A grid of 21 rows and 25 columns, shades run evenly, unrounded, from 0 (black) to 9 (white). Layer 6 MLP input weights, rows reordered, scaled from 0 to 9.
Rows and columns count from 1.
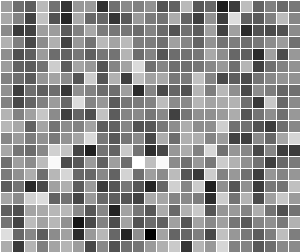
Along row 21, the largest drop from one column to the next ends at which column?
16
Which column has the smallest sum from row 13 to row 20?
7
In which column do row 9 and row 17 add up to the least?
22
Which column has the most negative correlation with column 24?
11
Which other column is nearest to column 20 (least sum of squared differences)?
9
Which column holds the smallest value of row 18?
10
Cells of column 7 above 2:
19
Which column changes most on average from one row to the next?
8
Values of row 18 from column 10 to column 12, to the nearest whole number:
1 6 4
